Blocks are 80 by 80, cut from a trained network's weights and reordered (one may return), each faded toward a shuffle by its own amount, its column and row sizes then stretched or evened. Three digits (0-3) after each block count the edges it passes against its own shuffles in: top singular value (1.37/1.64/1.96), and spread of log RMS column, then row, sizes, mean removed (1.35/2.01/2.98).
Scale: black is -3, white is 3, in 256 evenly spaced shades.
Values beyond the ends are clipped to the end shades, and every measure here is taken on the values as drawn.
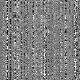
3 3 1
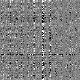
3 3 1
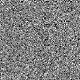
2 1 1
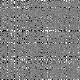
2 3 3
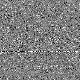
1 0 2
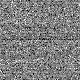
1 0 0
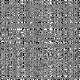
3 2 3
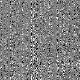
0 3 1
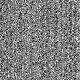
1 0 0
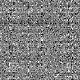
2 2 0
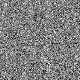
0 0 1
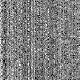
3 2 0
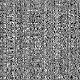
2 1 2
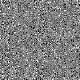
0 2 0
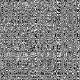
3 2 0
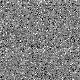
0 1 0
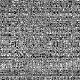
3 2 0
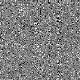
1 2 0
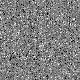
0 0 0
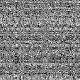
3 1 0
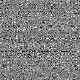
1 0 2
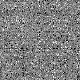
1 1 0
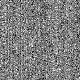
1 0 0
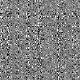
1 3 2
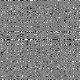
1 2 3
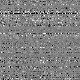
2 1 3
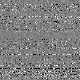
1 0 3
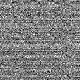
3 0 0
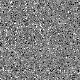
0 1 1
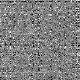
1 2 1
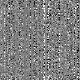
1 3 1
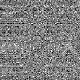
3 1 1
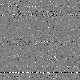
3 1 2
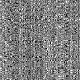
2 0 2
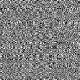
3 0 2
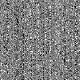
1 2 1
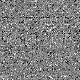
0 1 1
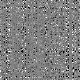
0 3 2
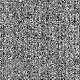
2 0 1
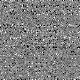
0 1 2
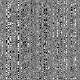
2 3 1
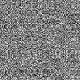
3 1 0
